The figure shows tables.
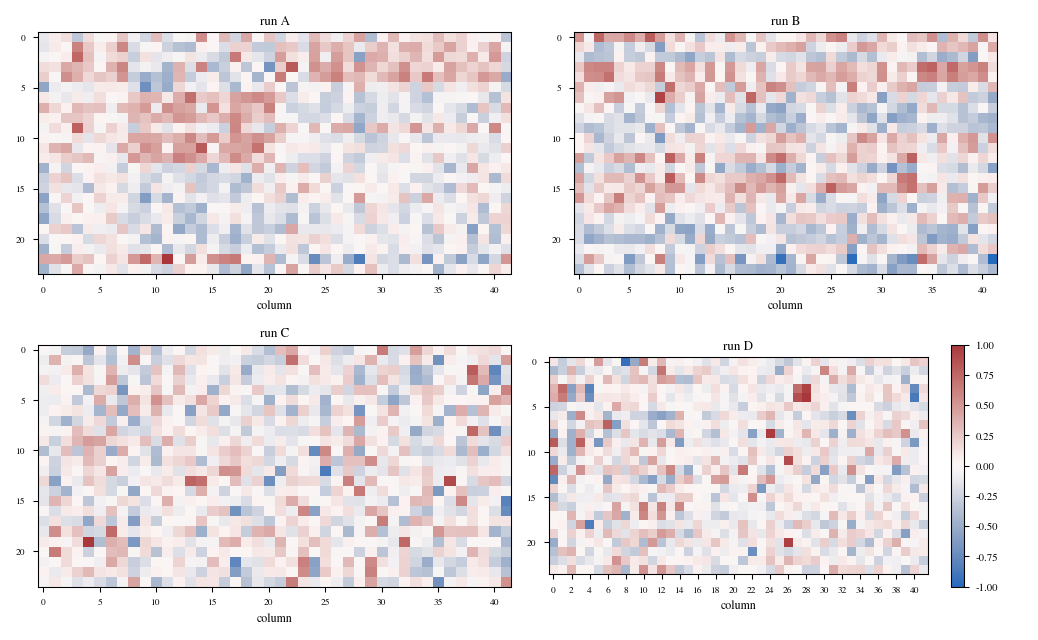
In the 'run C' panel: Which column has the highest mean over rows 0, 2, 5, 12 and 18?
38
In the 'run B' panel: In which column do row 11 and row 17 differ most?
39
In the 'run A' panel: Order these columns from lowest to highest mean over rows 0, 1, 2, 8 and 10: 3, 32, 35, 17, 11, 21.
11, 32, 21, 35, 3, 17
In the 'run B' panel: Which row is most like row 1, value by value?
10
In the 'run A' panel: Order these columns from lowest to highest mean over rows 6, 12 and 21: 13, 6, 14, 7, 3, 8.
7, 6, 3, 8, 14, 13
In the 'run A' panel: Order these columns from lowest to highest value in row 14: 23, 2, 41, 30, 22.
30, 22, 23, 41, 2
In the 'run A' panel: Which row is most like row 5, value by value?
16
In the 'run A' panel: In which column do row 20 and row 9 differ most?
17
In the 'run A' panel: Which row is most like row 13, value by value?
15
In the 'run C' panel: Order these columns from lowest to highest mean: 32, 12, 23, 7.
7, 32, 12, 23
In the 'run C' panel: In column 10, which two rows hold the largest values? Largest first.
5, 6
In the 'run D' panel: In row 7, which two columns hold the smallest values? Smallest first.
7, 11
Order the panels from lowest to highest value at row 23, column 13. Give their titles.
run C, run B, run A, run D
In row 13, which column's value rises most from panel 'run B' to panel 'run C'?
14
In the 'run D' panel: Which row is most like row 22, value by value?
5
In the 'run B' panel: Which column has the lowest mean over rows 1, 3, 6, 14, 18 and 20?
5
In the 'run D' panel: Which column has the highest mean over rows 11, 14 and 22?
26
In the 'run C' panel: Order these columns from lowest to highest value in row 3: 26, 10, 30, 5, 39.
5, 26, 10, 30, 39
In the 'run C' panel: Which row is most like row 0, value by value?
17
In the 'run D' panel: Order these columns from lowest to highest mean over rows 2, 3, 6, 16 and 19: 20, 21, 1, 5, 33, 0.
33, 20, 5, 21, 1, 0
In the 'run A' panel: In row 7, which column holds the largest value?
20
